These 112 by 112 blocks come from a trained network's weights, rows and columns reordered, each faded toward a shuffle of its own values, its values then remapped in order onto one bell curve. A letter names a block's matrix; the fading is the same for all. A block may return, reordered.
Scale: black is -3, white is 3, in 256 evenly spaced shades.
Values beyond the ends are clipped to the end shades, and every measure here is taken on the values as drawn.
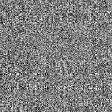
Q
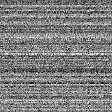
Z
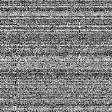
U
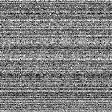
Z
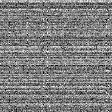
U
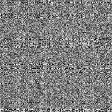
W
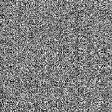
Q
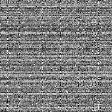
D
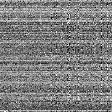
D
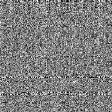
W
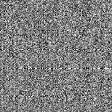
Q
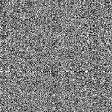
Q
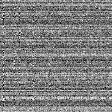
U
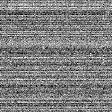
Z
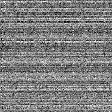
Z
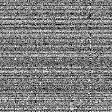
U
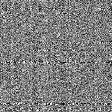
W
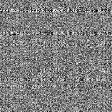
W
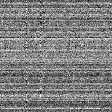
U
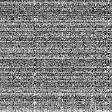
D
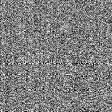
Q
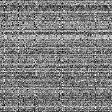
D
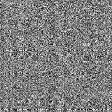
Q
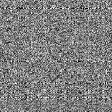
W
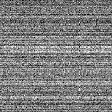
Z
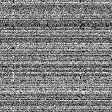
Z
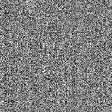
Q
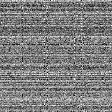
U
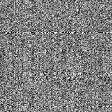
Q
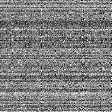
D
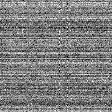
U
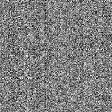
Q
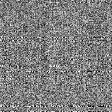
W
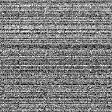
Z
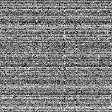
U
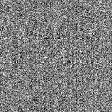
Q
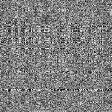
W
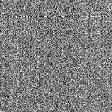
Q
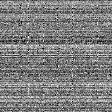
U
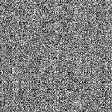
W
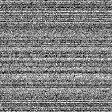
Z
